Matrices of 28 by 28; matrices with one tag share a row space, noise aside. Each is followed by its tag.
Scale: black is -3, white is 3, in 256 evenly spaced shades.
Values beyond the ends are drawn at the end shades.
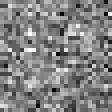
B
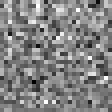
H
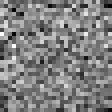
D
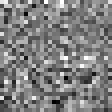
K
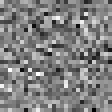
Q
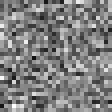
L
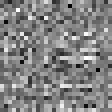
K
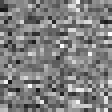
B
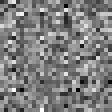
D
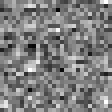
B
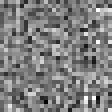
Q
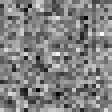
Q
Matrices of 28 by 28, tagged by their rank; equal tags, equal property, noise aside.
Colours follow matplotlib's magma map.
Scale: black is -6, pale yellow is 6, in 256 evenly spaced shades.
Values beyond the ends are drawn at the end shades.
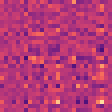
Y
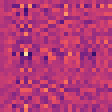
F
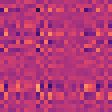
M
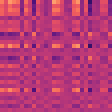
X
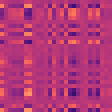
X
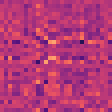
Y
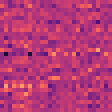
F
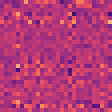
F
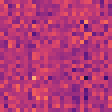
F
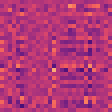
Y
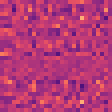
F
